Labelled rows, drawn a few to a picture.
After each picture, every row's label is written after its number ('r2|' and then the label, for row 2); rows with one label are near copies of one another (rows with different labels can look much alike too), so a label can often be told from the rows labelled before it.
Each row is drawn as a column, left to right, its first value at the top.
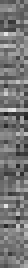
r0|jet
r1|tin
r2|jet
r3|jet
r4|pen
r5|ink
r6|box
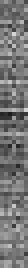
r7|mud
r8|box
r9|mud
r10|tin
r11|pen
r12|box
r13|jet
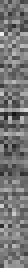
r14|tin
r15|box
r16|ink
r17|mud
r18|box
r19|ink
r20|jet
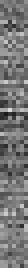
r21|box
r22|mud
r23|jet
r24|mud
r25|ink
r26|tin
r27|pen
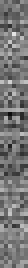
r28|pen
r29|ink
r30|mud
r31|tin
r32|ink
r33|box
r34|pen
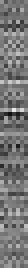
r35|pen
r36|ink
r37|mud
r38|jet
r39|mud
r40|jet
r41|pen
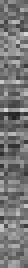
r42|pen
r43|jet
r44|box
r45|box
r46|mud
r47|jet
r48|tin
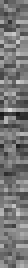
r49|mud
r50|ink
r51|jet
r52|tin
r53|mud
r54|box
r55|box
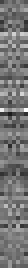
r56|jet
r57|tin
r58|mud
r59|tin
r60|pen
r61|tin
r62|jet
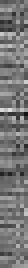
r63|jet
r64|jet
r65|jet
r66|ink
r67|box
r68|ink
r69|mud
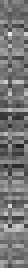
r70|box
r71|pen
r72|tin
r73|pen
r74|pen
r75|pen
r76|tin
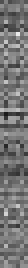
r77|ink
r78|mud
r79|ink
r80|ink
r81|tin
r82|mud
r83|ink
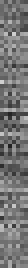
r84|pen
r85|tin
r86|box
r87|tin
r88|box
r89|ink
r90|ink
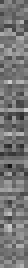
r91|ink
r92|pen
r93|pen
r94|ink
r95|box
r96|box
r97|jet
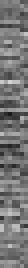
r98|pen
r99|mud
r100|mud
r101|pen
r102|pen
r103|ink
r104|tin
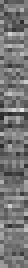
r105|box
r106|ink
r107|tin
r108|jet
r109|ink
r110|jet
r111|pen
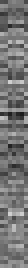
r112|ink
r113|ink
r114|mud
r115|pen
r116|mud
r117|mud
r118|ink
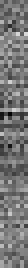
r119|box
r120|ink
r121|mud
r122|jet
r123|tin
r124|box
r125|tin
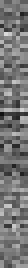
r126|mud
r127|tin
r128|tin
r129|pen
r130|box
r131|ink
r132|ink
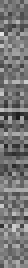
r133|tin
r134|box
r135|ink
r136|pen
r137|box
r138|ink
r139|pen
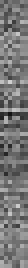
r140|box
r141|ink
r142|mud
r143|jet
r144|tin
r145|box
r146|box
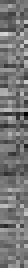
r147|tin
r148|tin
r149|ink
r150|ink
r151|box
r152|tin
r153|mud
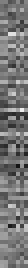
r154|box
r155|box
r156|tin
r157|tin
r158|pen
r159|jet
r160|pen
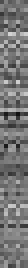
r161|ink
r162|mud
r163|tin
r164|tin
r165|mud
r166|tin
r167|tin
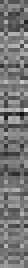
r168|ink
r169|box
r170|ink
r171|ink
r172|ink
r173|mud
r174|jet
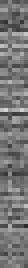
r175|jet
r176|jet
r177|pen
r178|ink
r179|ink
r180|jet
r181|tin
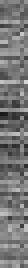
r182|mud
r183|mud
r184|pen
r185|box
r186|box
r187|tin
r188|pen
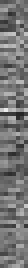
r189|jet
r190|jet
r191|ink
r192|ink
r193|box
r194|mud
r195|tin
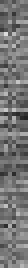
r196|ink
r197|tin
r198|box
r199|ink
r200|mud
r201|box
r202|box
